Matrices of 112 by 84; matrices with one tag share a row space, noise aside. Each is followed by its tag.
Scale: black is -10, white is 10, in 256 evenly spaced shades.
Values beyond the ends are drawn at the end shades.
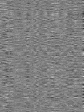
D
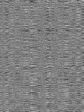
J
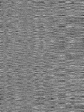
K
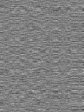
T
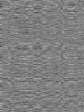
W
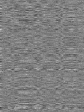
W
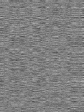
T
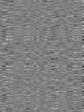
D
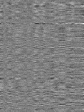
K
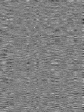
D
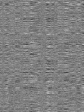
J
